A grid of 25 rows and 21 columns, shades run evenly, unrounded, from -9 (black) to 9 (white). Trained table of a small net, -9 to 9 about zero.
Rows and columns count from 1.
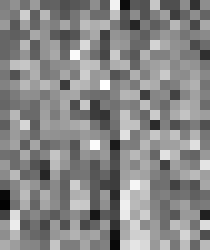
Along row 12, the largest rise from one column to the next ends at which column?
16
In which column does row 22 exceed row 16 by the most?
2
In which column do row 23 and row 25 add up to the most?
14
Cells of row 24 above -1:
17
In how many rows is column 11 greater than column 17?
8
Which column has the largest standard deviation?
12
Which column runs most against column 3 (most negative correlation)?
19
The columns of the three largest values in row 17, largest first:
21, 6, 15
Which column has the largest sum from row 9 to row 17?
13
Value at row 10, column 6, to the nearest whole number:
1
